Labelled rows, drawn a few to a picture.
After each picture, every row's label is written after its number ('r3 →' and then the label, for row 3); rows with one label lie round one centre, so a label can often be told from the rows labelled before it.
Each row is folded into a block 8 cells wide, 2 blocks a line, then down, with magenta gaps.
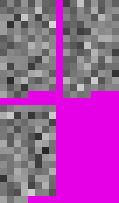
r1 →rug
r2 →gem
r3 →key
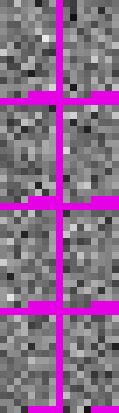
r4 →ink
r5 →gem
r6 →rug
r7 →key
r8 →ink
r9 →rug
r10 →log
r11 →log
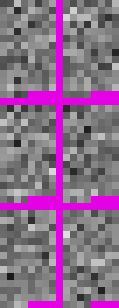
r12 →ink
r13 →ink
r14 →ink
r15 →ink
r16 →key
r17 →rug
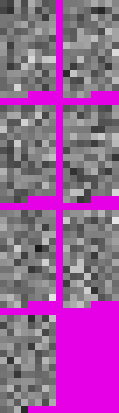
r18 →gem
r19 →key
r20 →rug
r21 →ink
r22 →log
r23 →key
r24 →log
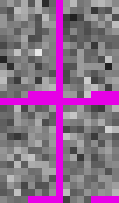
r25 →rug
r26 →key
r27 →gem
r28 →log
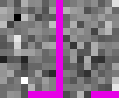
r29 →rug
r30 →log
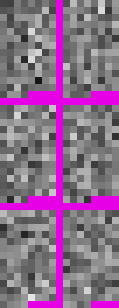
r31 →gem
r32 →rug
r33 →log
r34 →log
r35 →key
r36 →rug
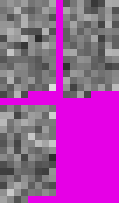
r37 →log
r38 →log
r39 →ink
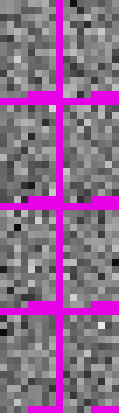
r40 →key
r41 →ink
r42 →log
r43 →rug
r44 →rug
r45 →ink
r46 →gem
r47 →rug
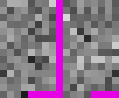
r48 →log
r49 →gem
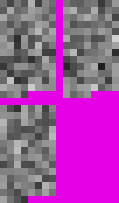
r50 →ink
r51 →ink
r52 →rug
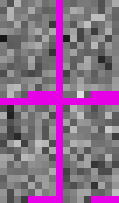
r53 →ink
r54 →log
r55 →gem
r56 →log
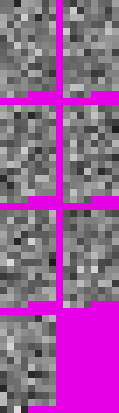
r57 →rug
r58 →ink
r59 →key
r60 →ink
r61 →ink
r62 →gem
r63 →log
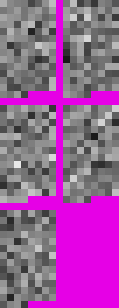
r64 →log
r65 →rug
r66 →key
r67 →log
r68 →gem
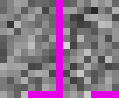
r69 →rug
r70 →key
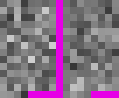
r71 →gem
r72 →ink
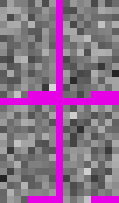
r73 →log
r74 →rug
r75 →key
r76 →key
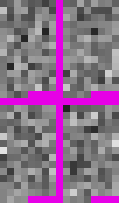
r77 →gem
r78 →key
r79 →key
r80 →ink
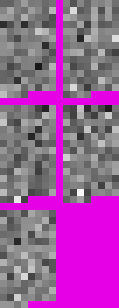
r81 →ink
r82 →ink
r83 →log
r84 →gem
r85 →gem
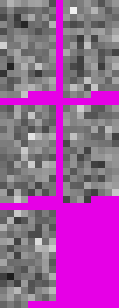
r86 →key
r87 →ink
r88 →gem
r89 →log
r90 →ink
